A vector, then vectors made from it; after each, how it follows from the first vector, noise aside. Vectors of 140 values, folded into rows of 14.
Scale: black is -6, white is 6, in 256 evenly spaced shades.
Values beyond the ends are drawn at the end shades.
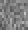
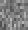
copied.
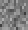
sign-scrambled.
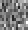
wrapped around, scaled up.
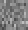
copied.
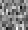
wrapped around, scaled up.
